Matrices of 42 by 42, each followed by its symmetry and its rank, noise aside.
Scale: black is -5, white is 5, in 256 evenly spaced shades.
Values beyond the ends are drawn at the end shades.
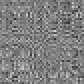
antisymmetric, rank six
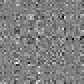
antisymmetric, rank six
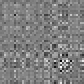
symmetric, rank three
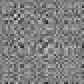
symmetric, rank four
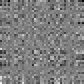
no symmetry, rank four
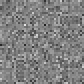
symmetric, rank six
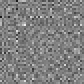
symmetric, rank six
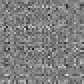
no symmetry, rank six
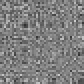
symmetric, rank six
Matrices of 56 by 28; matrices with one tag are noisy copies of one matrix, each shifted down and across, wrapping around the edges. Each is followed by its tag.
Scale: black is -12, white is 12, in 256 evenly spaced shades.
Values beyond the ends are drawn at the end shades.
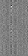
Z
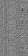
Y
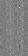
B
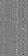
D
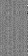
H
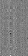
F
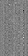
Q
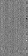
F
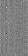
D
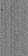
Q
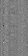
B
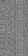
Y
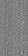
Q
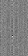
Z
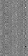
B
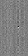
Z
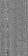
F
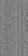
D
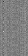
D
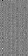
H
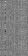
Y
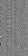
H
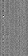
Z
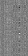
Y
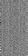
Q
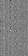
D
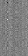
B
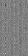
H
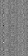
B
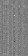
D
